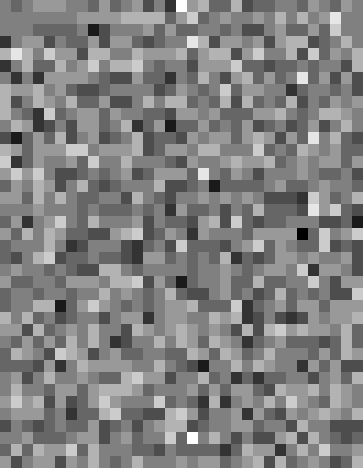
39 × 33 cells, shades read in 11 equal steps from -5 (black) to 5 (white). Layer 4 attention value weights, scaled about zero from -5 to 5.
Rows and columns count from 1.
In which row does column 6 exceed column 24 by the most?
19
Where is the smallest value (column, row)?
28, 20
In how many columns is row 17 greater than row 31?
14
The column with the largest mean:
29
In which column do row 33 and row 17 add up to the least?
25
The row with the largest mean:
5
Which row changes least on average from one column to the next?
2
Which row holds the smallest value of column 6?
26
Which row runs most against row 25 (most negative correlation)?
18
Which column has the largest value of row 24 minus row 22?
13
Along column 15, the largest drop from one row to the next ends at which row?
35
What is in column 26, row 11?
0
